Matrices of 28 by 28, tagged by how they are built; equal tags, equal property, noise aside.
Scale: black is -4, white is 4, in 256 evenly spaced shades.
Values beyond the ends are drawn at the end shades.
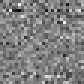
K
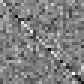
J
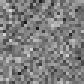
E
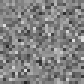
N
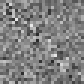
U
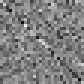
J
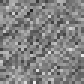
E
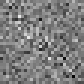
U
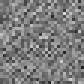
E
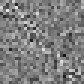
U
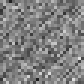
E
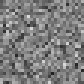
N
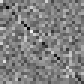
J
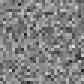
N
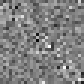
U
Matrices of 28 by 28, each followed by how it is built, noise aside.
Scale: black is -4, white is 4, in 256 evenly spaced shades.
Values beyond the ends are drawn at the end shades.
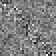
banded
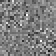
block diagonal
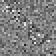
banded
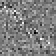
banded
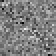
banded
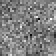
smooth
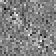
banded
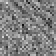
Toeplitz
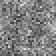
smooth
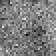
smooth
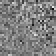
upper triangular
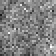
smooth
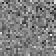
upper triangular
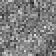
smooth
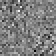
block diagonal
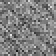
Toeplitz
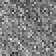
Toeplitz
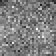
smooth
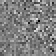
upper triangular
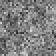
smooth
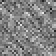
Toeplitz
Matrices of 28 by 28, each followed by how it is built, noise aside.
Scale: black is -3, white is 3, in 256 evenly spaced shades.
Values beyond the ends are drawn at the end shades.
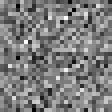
repeating rows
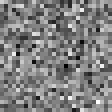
noise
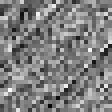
Hankel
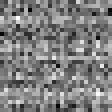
blocks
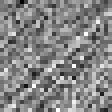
Hankel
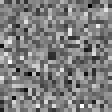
noise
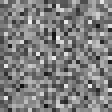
repeating rows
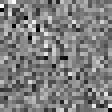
banded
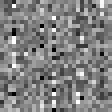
uneven columns
